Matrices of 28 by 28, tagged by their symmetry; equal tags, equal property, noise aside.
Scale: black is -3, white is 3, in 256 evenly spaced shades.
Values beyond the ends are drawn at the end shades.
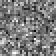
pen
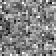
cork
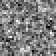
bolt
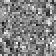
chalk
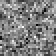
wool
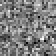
bolt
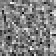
bolt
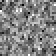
chalk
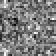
cork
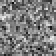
chalk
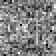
cork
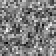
chalk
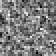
pen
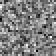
bolt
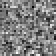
bolt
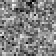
wool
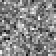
wool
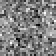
chalk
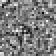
pen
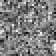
wool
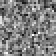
bolt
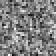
bolt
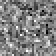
pen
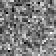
wool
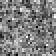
bolt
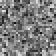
chalk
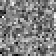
bolt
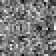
cork
